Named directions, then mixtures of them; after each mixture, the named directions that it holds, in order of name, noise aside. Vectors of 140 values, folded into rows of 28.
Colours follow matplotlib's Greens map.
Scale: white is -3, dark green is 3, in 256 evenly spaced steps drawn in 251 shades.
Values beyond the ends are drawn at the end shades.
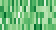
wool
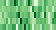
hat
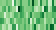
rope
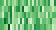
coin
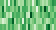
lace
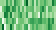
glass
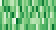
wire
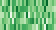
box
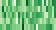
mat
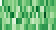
wire.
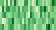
glass, lace.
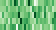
hat.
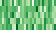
hat, rope, wire.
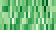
box, wire.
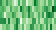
glass, hat, wool.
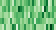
box, rope.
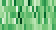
hat, wire, wool.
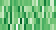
coin, hat.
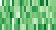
lace, wire, wool.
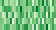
box, coin, wire.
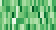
wire.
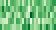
lace, wire, wool.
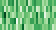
mat, wire, wool.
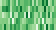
box, wire.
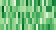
mat.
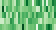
lace, mat.
